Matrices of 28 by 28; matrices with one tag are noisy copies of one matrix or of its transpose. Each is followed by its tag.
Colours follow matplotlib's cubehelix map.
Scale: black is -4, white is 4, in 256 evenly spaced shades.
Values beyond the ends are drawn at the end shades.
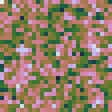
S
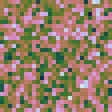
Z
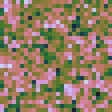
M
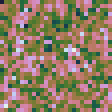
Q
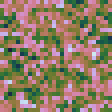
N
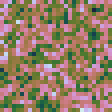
N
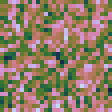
Z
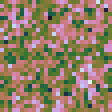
Z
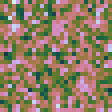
Z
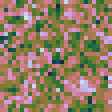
Z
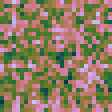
Z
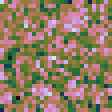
S
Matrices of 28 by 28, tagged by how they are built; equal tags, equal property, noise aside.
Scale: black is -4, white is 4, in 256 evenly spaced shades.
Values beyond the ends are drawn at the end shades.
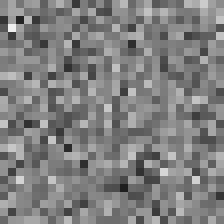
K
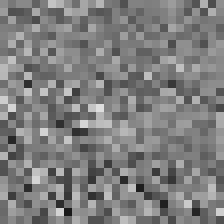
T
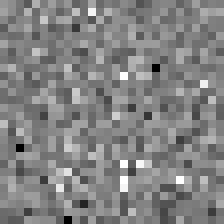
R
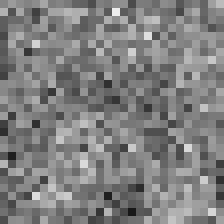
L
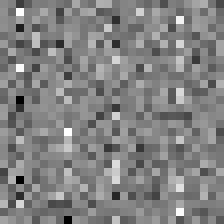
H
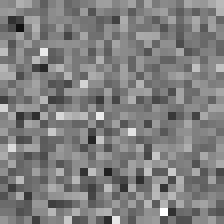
T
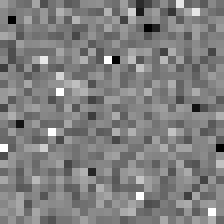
R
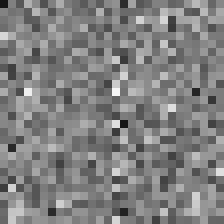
H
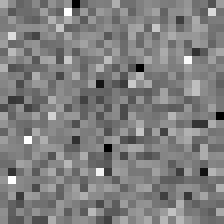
R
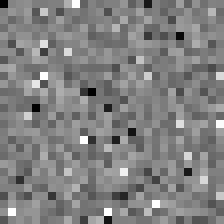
R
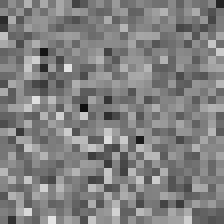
T
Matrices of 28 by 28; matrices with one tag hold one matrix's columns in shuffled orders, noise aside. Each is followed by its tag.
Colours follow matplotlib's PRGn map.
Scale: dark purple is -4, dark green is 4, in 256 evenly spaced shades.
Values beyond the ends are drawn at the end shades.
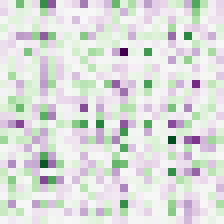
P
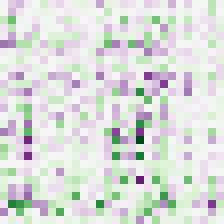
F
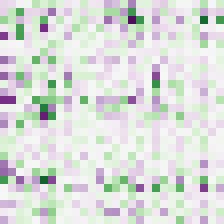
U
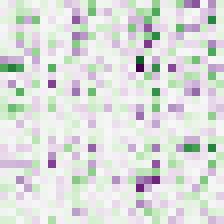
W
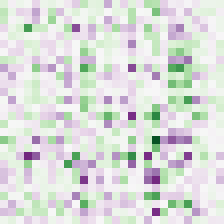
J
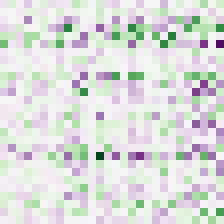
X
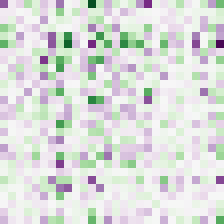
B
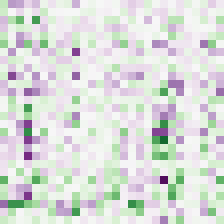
F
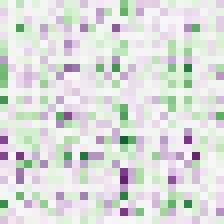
J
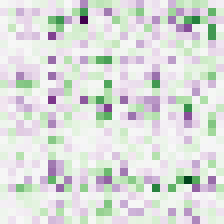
U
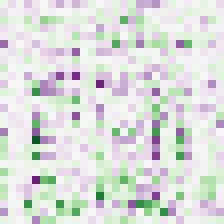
F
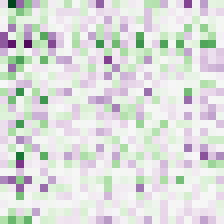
B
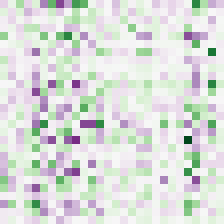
P
